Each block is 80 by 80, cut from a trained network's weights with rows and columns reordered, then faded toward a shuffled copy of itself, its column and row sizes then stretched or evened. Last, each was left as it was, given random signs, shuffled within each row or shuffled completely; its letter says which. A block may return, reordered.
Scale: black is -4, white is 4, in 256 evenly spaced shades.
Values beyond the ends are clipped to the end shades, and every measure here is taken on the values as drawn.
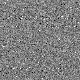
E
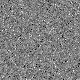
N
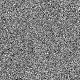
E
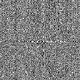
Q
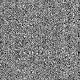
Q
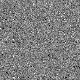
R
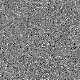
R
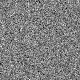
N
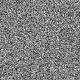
Q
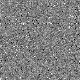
R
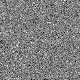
E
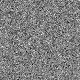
N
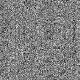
Q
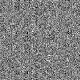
Q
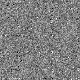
Q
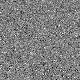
E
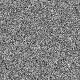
N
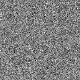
R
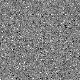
R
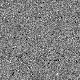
E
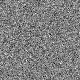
N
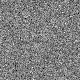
N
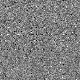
Q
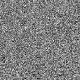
Q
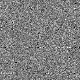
R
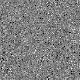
Q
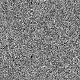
R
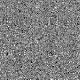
Q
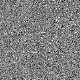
R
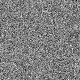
N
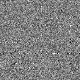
R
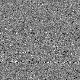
E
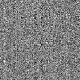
Q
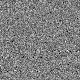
E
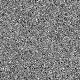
E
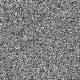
N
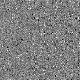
Q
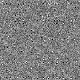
Q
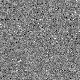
E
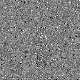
Q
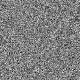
E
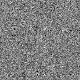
R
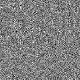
Q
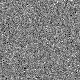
N
